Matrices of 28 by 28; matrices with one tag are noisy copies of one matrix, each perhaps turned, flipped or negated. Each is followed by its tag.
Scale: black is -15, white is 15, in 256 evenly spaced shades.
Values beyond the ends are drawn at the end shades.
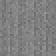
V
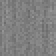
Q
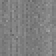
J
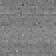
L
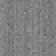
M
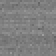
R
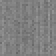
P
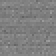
V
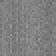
J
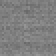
M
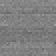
L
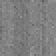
L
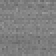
R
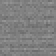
P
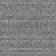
P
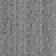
M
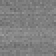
L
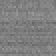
R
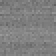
L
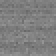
M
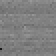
M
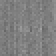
M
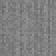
P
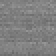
M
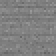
P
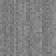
M
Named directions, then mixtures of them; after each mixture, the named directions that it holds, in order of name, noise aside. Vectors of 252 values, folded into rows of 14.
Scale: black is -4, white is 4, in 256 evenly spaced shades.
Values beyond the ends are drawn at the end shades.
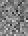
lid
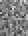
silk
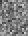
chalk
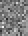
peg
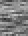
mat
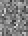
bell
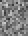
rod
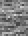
mat.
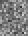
chalk.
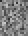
rod.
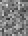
bell, rod.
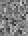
bell, peg, silk.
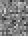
bell, mat.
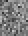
chalk, lid.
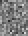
chalk.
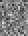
lid, peg, rod.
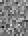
lid, peg, silk.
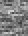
mat.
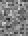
mat, rod.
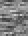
mat.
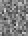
bell, silk.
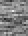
mat.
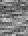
mat.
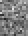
mat, silk.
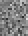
peg, silk.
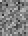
bell, rod.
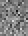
lid.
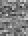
chalk, mat, silk.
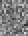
bell, chalk.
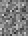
bell, rod.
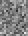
chalk, lid, silk.
